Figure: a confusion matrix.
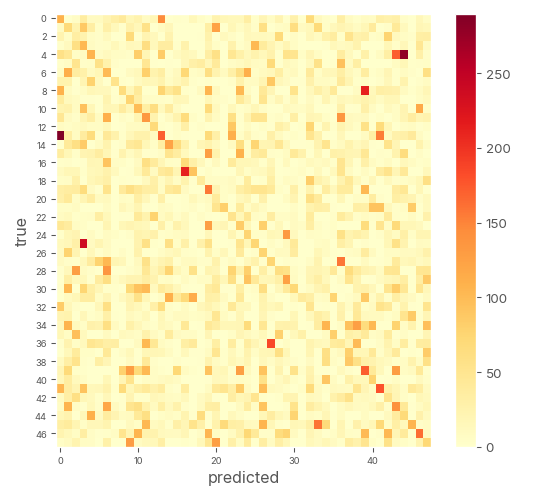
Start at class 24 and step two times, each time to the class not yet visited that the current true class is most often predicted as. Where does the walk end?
47
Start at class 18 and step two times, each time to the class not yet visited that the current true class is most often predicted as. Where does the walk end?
0
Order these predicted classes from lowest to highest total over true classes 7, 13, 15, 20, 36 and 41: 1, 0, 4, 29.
29, 1, 4, 0
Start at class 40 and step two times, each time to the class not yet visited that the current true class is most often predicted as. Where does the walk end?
38
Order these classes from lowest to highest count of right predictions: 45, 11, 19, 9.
9, 45, 11, 19
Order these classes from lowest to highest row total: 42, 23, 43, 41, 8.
42, 23, 43, 8, 41
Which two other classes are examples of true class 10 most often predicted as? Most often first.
46, 3
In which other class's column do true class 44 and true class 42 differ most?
4
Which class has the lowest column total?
31
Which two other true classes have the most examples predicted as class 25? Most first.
3, 14
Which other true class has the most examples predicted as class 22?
13
